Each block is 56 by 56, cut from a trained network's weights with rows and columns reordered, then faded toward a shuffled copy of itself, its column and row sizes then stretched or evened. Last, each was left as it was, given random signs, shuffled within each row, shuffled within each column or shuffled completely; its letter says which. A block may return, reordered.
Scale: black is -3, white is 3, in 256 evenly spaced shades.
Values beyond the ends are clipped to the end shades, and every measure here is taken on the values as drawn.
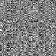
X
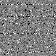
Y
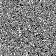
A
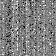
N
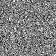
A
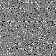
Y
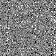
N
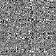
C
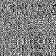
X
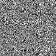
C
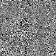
C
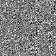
N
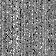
N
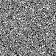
A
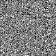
N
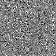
N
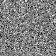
A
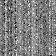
N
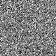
A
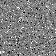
A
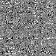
C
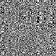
X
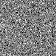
Y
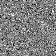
Y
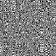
X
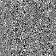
N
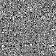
C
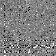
C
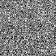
C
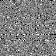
Y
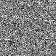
Y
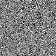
N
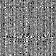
X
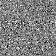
Y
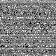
Y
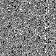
N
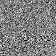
Y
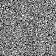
A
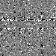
C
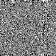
C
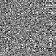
X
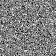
A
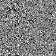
N
